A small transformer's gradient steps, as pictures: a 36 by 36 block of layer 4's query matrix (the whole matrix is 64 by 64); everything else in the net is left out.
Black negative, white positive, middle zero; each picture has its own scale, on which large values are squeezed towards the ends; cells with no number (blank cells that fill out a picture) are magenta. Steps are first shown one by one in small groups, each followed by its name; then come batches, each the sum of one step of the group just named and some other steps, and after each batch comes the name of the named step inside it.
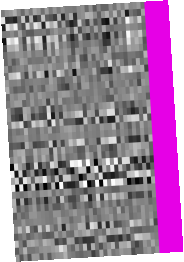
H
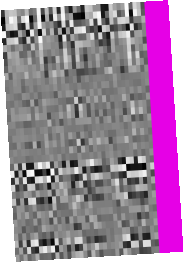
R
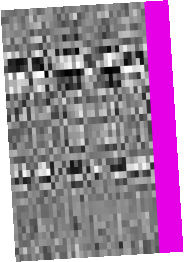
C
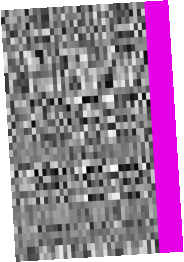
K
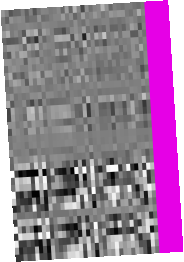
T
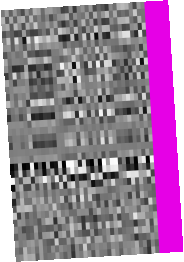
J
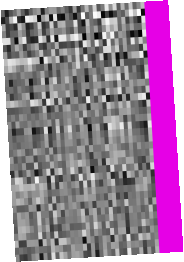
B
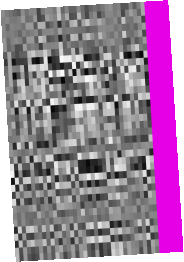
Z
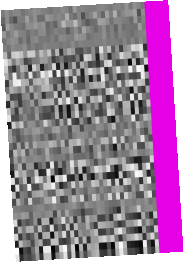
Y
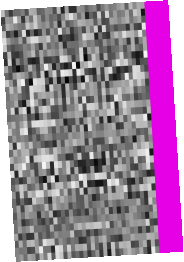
Z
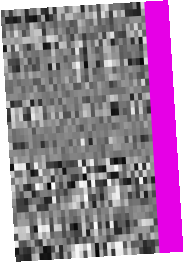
T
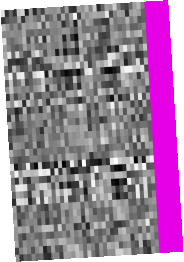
C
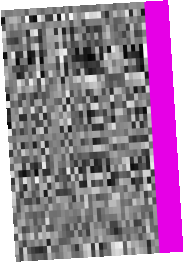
T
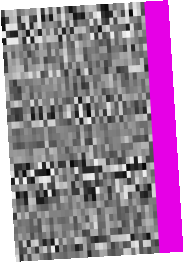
R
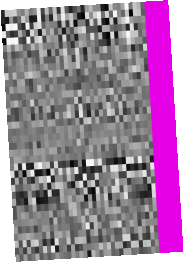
R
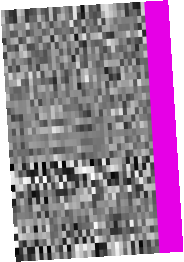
T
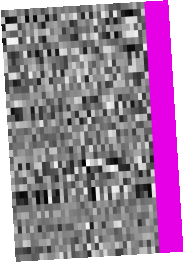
K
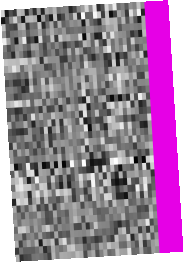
B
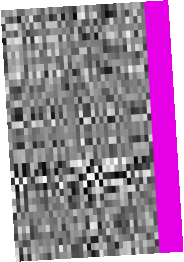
H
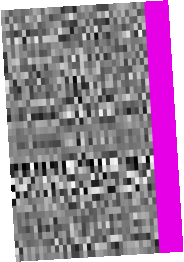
J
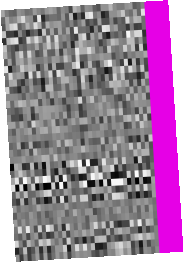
H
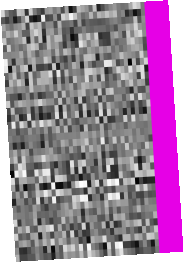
Y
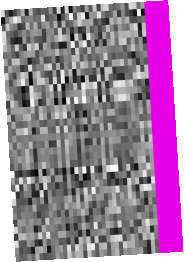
T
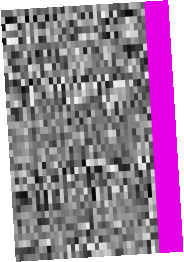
K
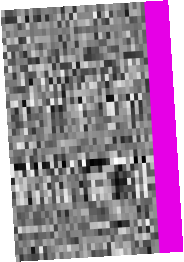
Z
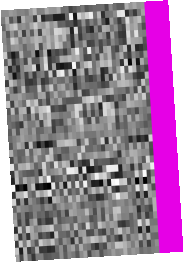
Z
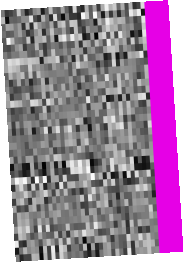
B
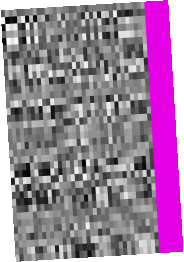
Z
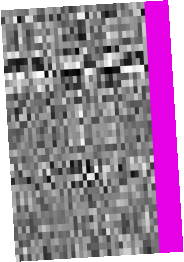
C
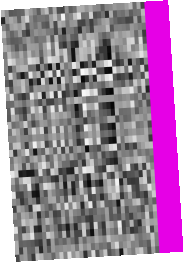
T
